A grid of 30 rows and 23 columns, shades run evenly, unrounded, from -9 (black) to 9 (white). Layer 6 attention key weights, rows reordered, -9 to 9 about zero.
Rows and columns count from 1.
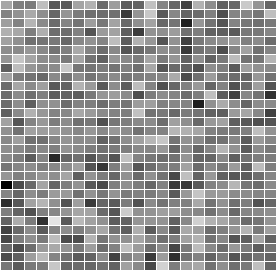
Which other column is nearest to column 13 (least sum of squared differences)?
2
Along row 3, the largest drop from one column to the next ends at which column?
16
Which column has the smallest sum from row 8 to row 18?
23
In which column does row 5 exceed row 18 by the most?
10
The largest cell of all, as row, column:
25, 5
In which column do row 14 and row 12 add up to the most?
19
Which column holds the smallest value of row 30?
13
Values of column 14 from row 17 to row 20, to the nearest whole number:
2 -1 0 -1
